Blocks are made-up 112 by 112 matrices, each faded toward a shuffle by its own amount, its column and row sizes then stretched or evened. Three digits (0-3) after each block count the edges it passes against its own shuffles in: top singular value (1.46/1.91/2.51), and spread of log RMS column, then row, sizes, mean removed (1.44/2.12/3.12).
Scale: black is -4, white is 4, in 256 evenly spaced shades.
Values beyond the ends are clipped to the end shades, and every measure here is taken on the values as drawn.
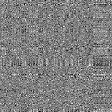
3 1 2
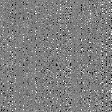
2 3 1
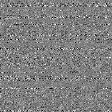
0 1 3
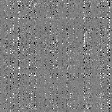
1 3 2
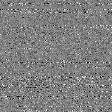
0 0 3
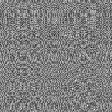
3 0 0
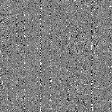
1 3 1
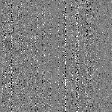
2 3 0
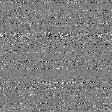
0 0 3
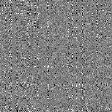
2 3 2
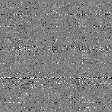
2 1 3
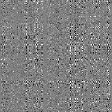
3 3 2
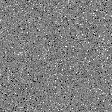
1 0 0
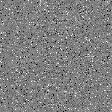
2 1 0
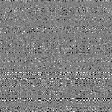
3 0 3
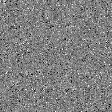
1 0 1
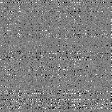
2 2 3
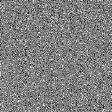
1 2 1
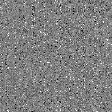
1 2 0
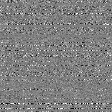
1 0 3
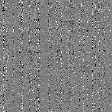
1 3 1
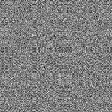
3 0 1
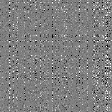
3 3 2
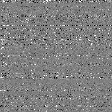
1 1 3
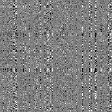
3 3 1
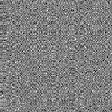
3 0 1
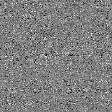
1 1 2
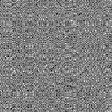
3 1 1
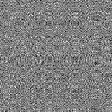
3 0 1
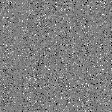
0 2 1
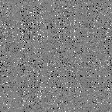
1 2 2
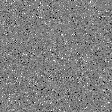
1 0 1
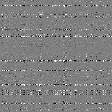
3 2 3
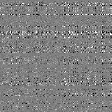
3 2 3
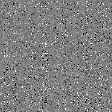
0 2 1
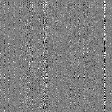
3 3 1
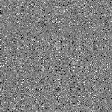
2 1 1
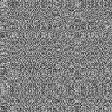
3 1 2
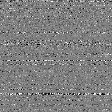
2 0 3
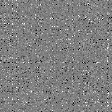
1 2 2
